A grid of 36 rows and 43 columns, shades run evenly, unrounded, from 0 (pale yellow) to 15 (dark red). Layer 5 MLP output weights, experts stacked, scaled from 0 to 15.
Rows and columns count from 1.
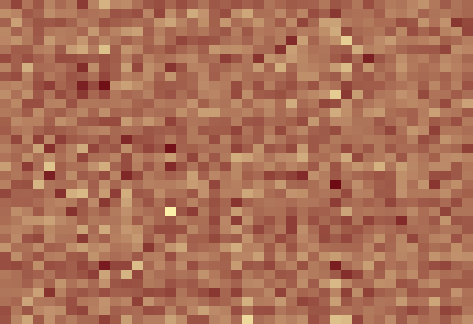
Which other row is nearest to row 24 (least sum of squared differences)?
9
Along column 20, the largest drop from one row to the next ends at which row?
6
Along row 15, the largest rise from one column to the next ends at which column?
40
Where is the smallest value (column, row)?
16, 24
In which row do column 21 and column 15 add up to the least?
3
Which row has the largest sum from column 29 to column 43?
25
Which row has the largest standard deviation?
36
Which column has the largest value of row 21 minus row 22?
31
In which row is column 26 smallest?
8
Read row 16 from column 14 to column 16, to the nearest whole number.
10 9 8
